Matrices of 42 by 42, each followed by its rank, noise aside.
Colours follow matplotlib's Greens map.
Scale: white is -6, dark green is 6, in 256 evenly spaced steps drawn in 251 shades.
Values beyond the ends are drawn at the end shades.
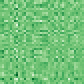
three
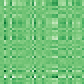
one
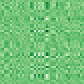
two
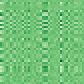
one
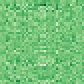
four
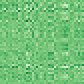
three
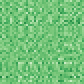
four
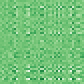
two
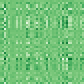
two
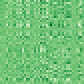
three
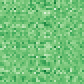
four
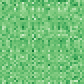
four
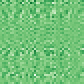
three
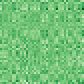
three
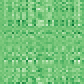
three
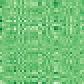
three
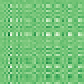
one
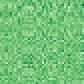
four
